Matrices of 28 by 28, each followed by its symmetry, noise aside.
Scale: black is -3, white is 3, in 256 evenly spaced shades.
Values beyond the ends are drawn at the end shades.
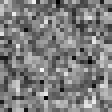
symmetric.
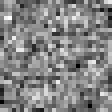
same after a half turn.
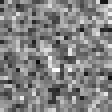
no symmetry.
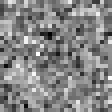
symmetric across the other diagonal.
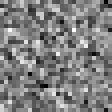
antisymmetric.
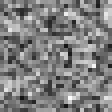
mirrored top to bottom.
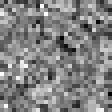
symmetric across the other diagonal.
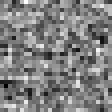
no symmetry.
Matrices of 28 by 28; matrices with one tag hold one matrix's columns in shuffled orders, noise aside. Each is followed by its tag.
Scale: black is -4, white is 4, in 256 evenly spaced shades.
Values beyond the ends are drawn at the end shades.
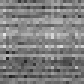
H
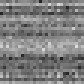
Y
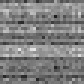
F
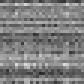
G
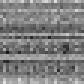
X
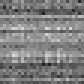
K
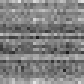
X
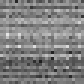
H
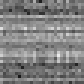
K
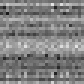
Y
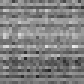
H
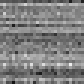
G
